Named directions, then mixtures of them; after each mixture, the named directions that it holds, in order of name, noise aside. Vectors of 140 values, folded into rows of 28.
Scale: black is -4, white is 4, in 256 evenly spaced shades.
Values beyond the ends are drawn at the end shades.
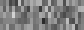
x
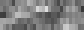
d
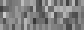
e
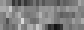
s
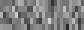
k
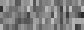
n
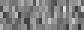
k, n.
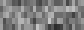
e, s.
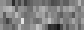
k, s.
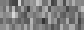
k, x.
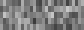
e, s.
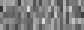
n, x.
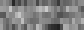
d, s.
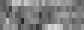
s.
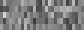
e.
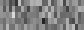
x.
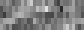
d, n.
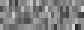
n, x.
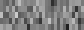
k.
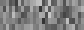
x.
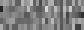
e, n.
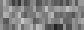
e, s.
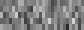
k.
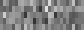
e, x.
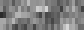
d.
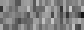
n.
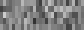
e.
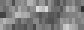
d.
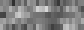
d, s.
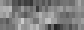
d, s.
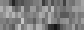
s, x.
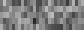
e, s.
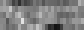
s.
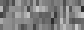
d, n.
